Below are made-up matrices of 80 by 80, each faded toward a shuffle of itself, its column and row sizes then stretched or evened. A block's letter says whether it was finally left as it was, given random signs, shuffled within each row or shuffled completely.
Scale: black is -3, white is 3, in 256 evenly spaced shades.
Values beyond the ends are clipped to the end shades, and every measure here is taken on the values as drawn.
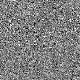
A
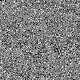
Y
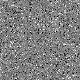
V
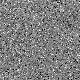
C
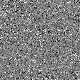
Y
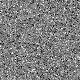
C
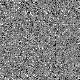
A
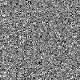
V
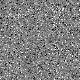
A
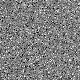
C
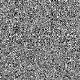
V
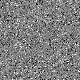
Y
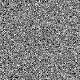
V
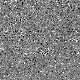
Y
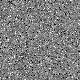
C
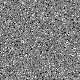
C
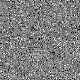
V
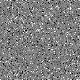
V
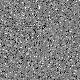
C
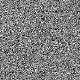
A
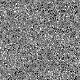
V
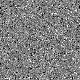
Y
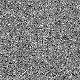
Y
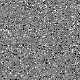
A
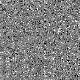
V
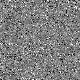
Y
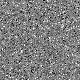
C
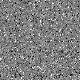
A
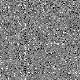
V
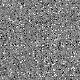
V
